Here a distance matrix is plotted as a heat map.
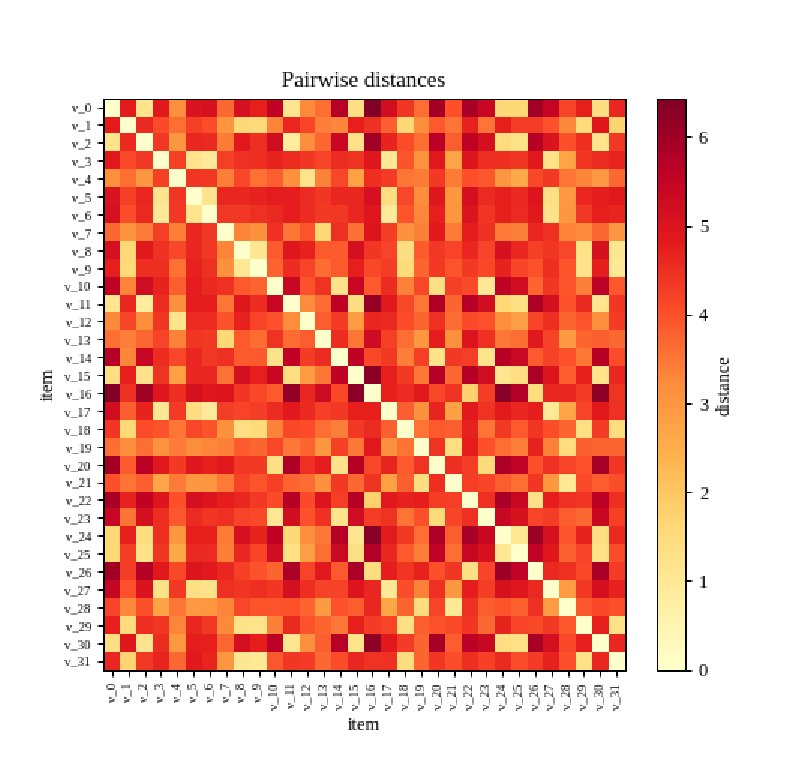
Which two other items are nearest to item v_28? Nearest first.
v_21, v_19
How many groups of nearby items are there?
8
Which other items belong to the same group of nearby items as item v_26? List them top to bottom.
v_16, v_22
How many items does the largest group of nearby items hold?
7
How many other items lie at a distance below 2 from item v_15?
6
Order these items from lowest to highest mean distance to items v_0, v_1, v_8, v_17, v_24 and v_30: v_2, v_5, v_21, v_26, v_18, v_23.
v_2, v_18, v_21, v_5, v_23, v_26
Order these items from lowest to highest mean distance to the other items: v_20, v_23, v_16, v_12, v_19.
v_19, v_12, v_23, v_20, v_16
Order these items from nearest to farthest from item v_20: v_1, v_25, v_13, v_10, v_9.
v_10, v_1, v_9, v_13, v_25
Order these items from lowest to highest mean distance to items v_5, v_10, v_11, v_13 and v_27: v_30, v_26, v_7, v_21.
v_21, v_7, v_30, v_26
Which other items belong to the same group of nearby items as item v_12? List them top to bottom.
v_4
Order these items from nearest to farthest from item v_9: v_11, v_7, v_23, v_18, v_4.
v_18, v_7, v_4, v_23, v_11
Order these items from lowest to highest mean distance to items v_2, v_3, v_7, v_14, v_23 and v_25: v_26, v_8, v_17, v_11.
v_11, v_17, v_8, v_26
